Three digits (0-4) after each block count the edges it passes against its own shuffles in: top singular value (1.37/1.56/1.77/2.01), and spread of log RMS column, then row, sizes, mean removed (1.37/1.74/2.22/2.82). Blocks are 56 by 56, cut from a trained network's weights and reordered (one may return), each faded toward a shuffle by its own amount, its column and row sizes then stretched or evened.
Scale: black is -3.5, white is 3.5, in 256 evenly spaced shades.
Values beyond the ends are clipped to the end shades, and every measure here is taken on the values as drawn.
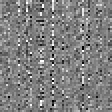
3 4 0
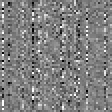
4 4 0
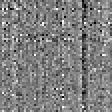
3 3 2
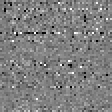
1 0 3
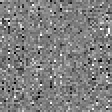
0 3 0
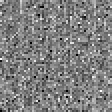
0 0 1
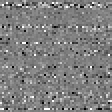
0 0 4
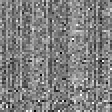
4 0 1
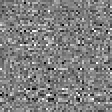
3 1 3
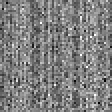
4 1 0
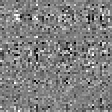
2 3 4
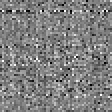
1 0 3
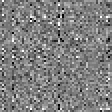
3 3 1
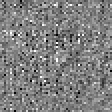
0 2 2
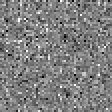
0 2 1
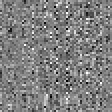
3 4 0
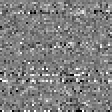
2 0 4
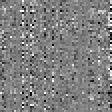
2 4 0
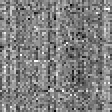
4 2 1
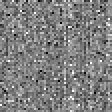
1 0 1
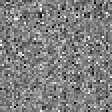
2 1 1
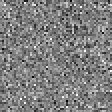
0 1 0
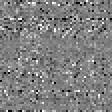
0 1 3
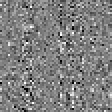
2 3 0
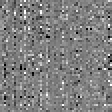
0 4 2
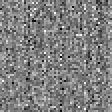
0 1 0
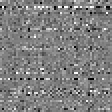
2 1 4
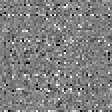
1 2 3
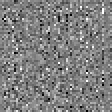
0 4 0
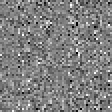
1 3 1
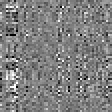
4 4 3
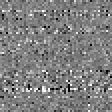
2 0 4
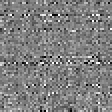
3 1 4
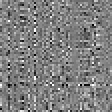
4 4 0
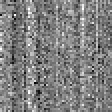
4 3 0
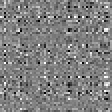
4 3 4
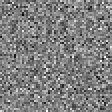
2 1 0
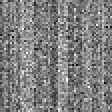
4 1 0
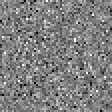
0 1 0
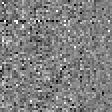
2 3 0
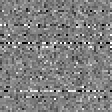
2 0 3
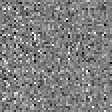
1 3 2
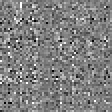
2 3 3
